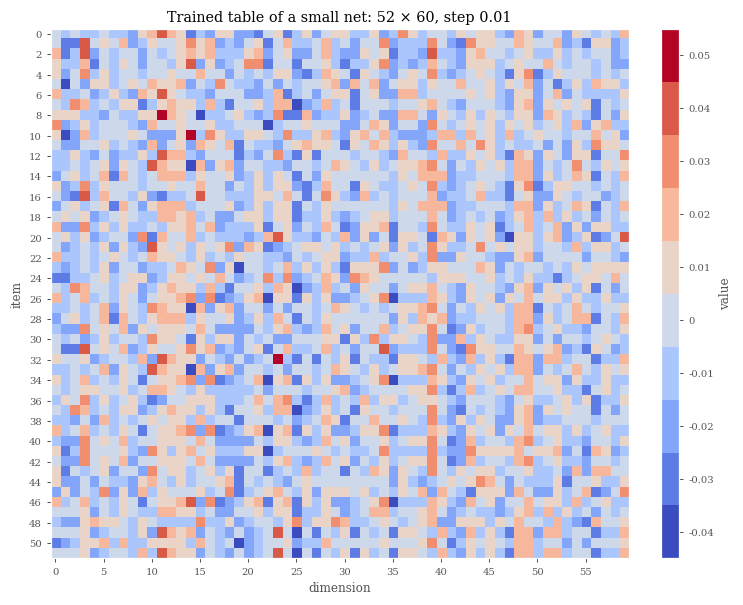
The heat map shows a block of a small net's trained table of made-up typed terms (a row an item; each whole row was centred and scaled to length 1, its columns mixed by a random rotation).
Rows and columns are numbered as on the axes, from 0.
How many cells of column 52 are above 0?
26
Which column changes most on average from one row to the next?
14
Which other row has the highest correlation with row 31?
1
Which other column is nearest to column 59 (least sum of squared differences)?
36
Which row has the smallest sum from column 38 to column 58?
16
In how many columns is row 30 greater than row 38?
20
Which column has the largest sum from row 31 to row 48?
39
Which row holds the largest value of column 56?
11
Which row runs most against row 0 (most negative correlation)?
10
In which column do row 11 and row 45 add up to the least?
19
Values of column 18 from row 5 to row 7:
0 0 -0.03
